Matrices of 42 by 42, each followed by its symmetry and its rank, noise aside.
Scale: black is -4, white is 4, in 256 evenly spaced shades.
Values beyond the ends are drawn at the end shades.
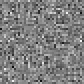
antisymmetric, rank eight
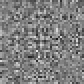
antisymmetric, rank six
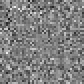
antisymmetric, rank eight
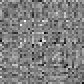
symmetric, rank six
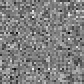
antisymmetric, rank eight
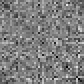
symmetric, rank six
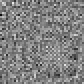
symmetric, rank eight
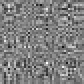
antisymmetric, rank four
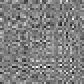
no symmetry, rank four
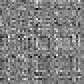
antisymmetric, rank four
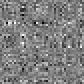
antisymmetric, rank four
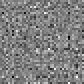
no symmetry, rank six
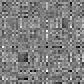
no symmetry, rank four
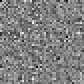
symmetric, rank eight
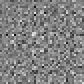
symmetric, rank six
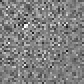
symmetric, rank eight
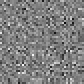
antisymmetric, rank six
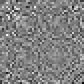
symmetric, rank eight
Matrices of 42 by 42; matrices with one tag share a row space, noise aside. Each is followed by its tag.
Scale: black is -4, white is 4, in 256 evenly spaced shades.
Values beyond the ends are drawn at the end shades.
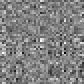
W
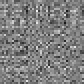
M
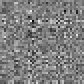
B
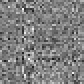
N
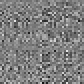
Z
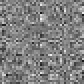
W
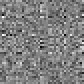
W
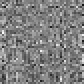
W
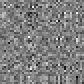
B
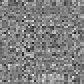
N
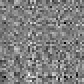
B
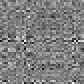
N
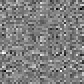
W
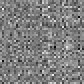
Z
